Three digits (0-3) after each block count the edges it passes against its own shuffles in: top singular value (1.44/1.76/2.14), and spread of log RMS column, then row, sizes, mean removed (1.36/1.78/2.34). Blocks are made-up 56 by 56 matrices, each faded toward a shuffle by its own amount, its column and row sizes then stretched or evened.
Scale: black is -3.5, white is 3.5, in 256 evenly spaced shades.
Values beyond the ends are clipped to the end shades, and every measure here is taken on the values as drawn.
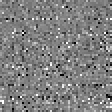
2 1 2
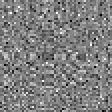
3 0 0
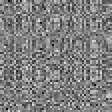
3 0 2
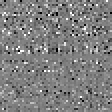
1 0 3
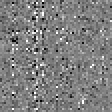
1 3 2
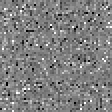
0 0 2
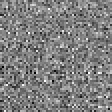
2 0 2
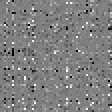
0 3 2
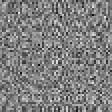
3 2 0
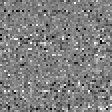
0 1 3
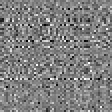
3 0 3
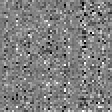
0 3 0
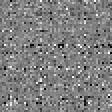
1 2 3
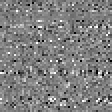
2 0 3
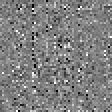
1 3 1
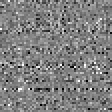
2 0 3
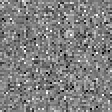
1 1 0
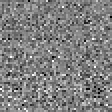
2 0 2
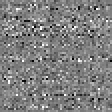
1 2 3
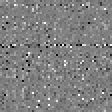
1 1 2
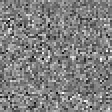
0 1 2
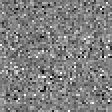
1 0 2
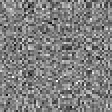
3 1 1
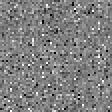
0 1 0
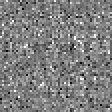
2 0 1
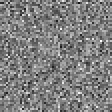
2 1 0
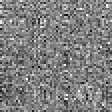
2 2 0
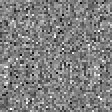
2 1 0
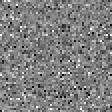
1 0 1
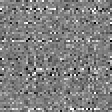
2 1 3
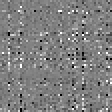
1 3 3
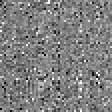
2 1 1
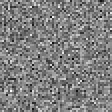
1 0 0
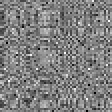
3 0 0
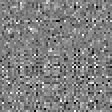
3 1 2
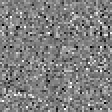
2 1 2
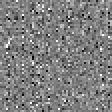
1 3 0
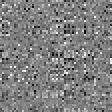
3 2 2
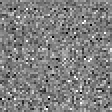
0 0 2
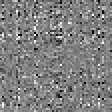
1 3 2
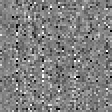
1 3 1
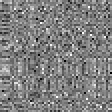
3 0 0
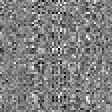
3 3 1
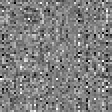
2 3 1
